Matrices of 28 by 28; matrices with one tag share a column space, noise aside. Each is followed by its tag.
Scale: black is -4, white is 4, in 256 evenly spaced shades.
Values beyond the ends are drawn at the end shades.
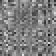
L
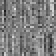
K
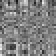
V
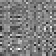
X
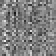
L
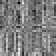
K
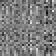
L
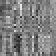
K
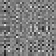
X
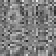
L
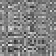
X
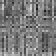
K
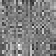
V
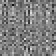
L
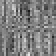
K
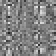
L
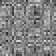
L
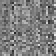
L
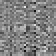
X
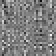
L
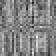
K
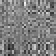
V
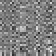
X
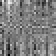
V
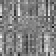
K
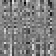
V
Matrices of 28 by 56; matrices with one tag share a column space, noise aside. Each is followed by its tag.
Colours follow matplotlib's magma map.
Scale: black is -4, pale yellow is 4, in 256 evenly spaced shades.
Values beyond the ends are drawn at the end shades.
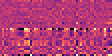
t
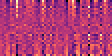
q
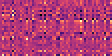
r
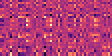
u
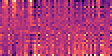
q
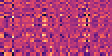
u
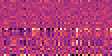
t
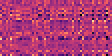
r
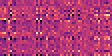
r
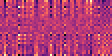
q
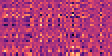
u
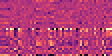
t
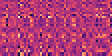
u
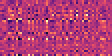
r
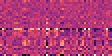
t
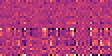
t
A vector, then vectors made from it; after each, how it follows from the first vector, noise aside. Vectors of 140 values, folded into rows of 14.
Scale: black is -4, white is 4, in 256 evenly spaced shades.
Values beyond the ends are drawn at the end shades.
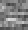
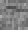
wrapped around, negated, shrunk.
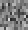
sign-scrambled.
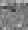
reversed, negated, partly zeroed.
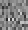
sign-scrambled.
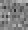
reversed, negated, partly zeroed.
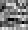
negated, scaled up.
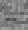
negated, shrunk.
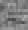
negated, shrunk.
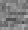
negated, shrunk.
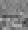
reversed, negated, partly zeroed.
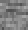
wrapped around, negated, shrunk.
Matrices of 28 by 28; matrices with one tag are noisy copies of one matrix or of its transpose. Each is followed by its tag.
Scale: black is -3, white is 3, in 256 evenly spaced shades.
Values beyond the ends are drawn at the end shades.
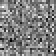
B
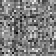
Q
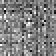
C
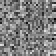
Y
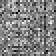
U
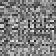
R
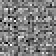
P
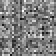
Q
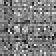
C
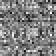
Q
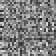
B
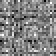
Q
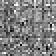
C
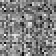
C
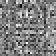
R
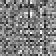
R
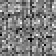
P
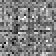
P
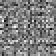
R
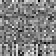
Y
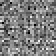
R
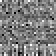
Y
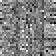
Y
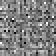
B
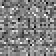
R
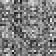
Q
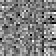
Y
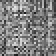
U
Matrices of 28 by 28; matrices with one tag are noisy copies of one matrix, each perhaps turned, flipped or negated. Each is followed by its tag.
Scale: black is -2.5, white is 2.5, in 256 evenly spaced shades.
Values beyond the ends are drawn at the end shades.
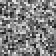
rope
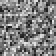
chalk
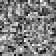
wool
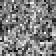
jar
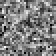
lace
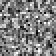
wool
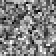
lace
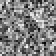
lace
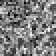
chalk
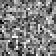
wool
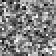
jar
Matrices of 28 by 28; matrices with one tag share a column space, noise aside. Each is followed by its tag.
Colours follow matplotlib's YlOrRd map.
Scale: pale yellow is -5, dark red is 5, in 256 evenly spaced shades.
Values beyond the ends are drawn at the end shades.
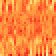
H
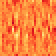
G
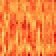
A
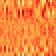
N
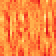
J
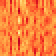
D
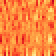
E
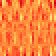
E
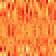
N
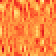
N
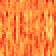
J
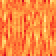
J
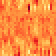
H
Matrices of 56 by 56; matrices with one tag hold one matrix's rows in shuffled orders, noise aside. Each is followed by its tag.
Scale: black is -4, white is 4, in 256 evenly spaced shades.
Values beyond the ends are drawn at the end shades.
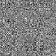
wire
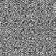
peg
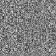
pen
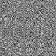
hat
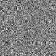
pen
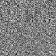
pen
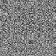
peg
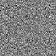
pen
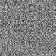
peg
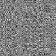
wire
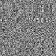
hat
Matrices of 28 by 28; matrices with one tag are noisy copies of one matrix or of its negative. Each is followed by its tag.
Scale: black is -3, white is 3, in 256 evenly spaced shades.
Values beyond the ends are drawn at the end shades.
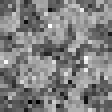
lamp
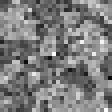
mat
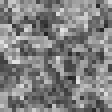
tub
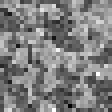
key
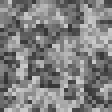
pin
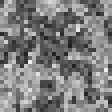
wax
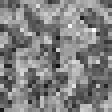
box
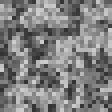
pin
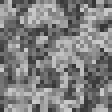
pin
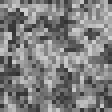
key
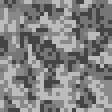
key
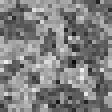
mat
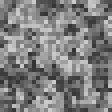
wax
